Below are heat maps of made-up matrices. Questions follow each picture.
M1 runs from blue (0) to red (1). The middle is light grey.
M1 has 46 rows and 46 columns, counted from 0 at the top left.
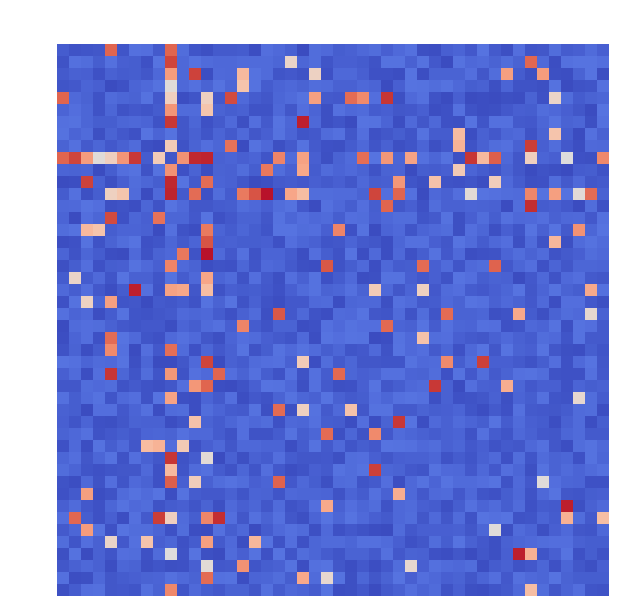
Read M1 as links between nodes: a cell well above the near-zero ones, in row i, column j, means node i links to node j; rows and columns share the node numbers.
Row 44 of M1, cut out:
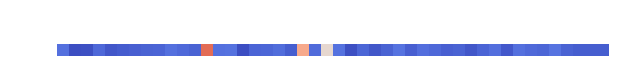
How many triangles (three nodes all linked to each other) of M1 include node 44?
1
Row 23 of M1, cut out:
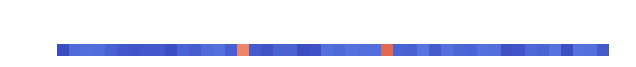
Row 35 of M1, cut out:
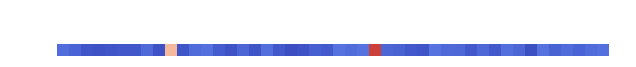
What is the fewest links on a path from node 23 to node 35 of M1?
3
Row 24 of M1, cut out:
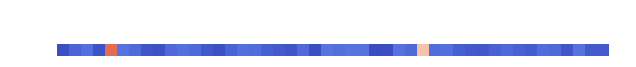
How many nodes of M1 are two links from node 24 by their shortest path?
10
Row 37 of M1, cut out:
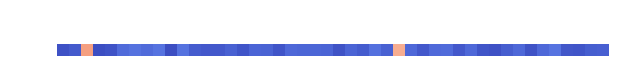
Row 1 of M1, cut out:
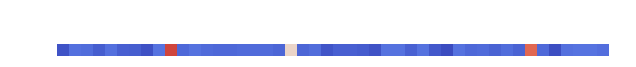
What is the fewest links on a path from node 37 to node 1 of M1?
3
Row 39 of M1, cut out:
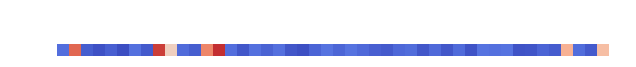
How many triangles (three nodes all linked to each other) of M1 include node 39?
5
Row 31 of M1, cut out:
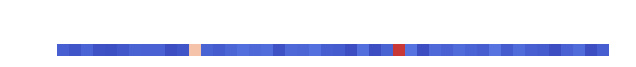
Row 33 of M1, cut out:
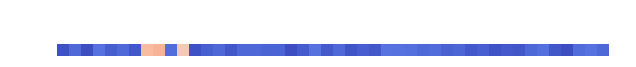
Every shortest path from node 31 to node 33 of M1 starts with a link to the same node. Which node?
node 11
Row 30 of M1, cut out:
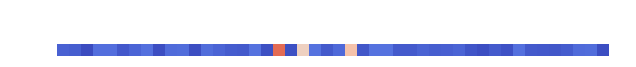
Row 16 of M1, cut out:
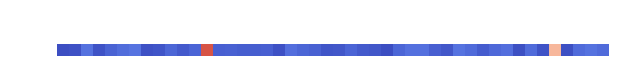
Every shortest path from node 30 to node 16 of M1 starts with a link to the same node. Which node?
node 20
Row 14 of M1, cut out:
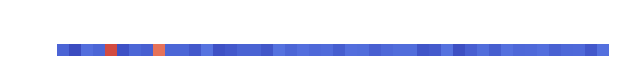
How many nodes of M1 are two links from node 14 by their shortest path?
10
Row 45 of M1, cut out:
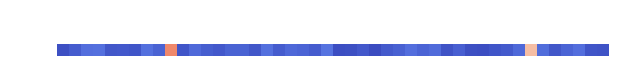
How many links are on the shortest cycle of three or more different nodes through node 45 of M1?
3
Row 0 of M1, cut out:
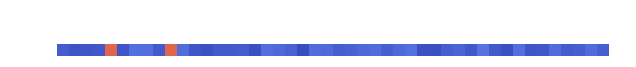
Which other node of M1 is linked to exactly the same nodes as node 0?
node 25
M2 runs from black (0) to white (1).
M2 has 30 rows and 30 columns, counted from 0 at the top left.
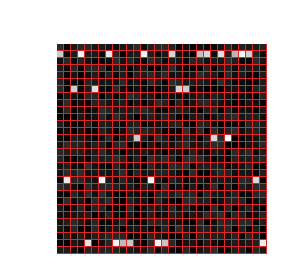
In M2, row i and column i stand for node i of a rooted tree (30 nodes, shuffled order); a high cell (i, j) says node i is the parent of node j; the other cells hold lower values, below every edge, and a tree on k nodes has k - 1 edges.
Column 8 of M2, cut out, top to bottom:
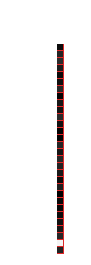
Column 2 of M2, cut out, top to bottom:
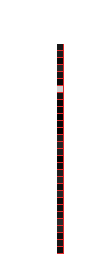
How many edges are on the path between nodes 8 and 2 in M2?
4
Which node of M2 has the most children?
1
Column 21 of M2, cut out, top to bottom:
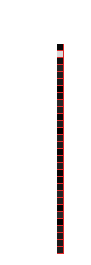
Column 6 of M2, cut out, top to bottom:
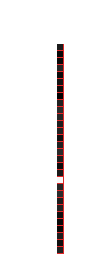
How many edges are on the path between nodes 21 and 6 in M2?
3
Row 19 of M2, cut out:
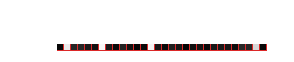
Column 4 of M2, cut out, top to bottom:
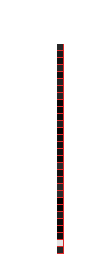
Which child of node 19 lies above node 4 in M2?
28
